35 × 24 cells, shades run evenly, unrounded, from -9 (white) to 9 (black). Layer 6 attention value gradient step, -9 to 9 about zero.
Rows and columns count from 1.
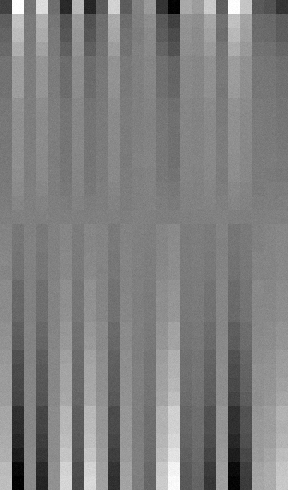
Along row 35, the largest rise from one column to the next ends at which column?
2
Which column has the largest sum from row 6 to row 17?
15
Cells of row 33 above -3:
18
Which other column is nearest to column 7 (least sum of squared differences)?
16
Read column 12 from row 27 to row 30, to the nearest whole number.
0 0 0 0
